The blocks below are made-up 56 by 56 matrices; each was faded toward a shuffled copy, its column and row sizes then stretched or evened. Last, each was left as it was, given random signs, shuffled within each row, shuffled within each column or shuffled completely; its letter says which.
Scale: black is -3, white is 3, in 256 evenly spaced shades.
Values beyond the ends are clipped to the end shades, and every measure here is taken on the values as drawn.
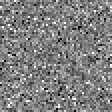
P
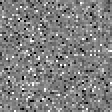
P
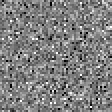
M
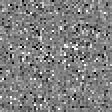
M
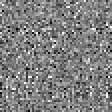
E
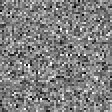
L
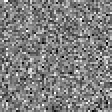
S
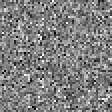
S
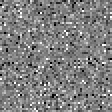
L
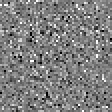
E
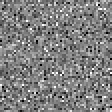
L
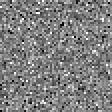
P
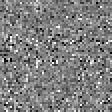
M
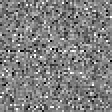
L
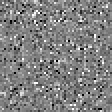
M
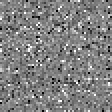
M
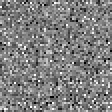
L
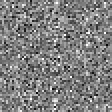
S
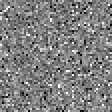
S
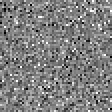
L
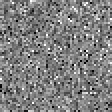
P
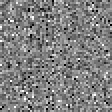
S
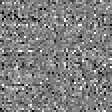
E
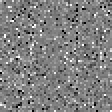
S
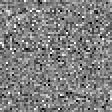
L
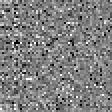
E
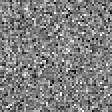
P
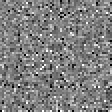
E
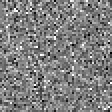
S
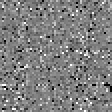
M
